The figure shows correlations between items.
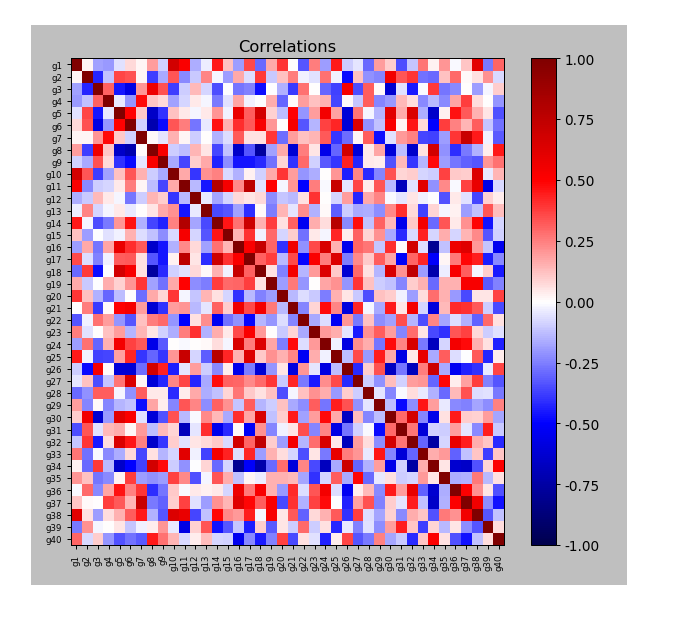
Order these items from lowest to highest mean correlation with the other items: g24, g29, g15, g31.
g31, g29, g15, g24
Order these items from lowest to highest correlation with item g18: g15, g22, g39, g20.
g20, g22, g15, g39
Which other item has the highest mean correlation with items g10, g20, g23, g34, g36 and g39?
g1
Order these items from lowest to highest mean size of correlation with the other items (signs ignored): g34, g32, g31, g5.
g31, g5, g32, g34
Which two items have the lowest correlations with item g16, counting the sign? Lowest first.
g34, g8
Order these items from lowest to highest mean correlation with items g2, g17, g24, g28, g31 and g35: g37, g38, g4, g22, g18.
g22, g4, g38, g37, g18
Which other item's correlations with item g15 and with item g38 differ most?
g10
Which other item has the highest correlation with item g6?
g27
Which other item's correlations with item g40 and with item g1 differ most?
g38
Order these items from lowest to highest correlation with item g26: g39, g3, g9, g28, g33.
g39, g28, g33, g9, g3
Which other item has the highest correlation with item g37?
g7
